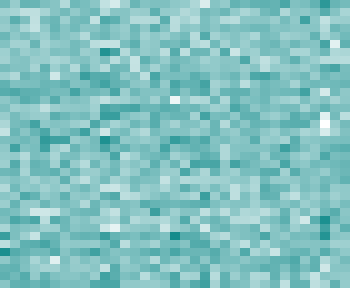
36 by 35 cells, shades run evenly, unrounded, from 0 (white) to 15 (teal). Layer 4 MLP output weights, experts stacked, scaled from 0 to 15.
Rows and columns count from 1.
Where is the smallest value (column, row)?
33, 16
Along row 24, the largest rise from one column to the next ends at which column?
27
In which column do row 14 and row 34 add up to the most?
12
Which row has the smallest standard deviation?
26
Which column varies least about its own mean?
8
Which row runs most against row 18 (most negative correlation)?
1
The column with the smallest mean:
13
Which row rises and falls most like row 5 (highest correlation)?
11
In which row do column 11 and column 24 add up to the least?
24
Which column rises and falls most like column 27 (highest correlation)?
28
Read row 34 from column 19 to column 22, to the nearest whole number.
9 8 10 6
